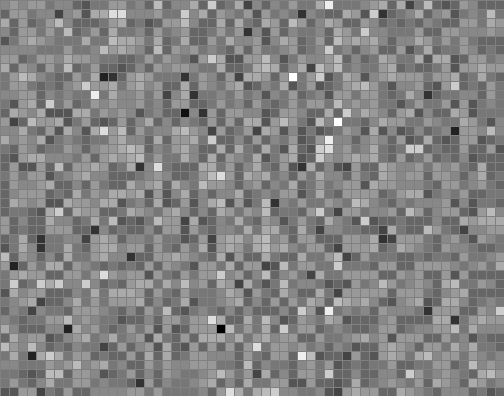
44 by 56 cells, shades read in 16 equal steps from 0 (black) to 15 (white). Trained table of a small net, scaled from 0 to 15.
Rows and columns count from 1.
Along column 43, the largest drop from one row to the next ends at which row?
2
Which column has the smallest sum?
48
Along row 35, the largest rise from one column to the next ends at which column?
37
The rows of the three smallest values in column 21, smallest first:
13, 9, 25
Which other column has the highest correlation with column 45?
29
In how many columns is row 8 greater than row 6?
25
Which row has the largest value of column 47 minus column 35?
17
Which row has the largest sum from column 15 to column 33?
44
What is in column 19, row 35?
11
